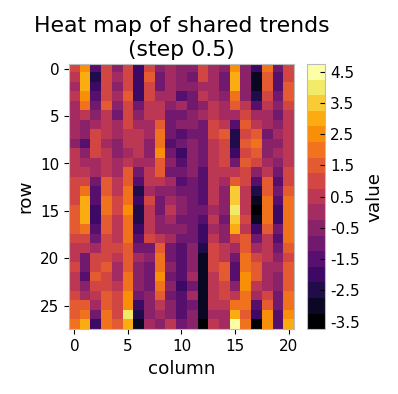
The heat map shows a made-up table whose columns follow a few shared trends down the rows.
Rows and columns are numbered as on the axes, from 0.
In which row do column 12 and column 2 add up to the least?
27
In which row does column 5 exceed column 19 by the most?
26
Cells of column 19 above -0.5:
3
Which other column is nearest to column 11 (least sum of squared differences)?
19
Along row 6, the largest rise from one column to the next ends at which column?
16
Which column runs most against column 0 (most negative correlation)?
6
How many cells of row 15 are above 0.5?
8
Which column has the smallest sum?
12
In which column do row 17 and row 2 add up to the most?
15
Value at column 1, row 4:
2
